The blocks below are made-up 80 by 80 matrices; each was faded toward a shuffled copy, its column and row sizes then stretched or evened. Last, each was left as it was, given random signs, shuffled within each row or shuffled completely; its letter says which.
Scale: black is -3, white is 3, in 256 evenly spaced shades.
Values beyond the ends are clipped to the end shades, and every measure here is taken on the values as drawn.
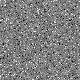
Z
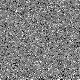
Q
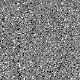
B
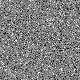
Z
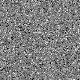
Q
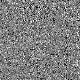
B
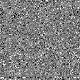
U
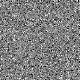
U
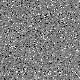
Q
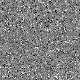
B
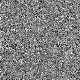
B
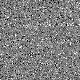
Q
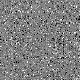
U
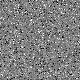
Z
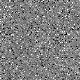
U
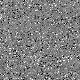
Q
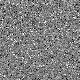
Z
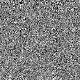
B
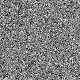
Z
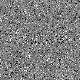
B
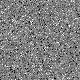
Z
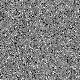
Z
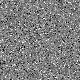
Z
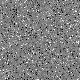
Z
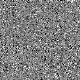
B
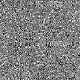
U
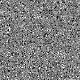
B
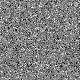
Q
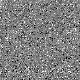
B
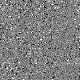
U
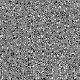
U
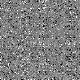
U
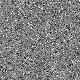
Z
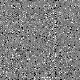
U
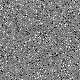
Z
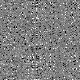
U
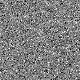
Q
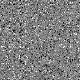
U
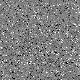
Q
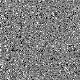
B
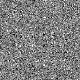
U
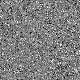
Z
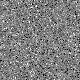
Z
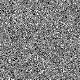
B
